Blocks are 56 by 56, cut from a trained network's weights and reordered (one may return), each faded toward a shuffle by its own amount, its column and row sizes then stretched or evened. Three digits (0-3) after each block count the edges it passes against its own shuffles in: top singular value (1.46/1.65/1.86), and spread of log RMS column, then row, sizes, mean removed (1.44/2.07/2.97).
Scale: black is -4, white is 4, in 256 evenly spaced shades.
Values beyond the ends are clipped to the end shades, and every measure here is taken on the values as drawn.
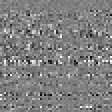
2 2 3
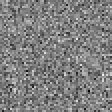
1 1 0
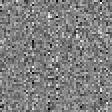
1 2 0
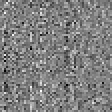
2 2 1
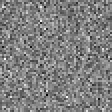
1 1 0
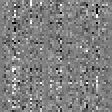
2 3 1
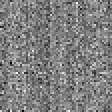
1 1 1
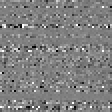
0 0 3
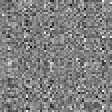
3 2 1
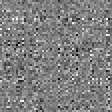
1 2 2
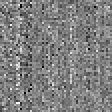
2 2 0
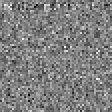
1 0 1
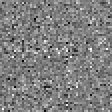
0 1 1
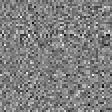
3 1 2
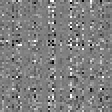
2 3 2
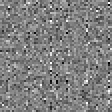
1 2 0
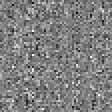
1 2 0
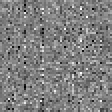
1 2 1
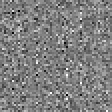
0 2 0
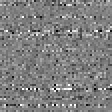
2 0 3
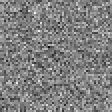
1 0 0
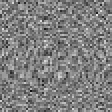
3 1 0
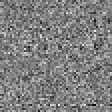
2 0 1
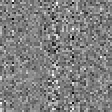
2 2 0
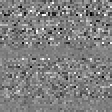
0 0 3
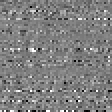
2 0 3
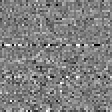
3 0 2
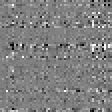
3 2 3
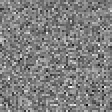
2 1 1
